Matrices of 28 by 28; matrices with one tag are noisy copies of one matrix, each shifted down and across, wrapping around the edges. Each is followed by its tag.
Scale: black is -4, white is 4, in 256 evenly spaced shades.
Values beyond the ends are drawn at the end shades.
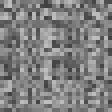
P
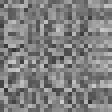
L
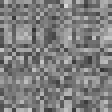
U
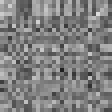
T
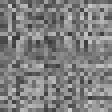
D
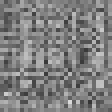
U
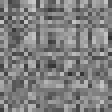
U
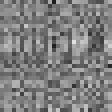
T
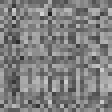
T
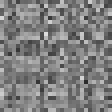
L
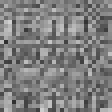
U
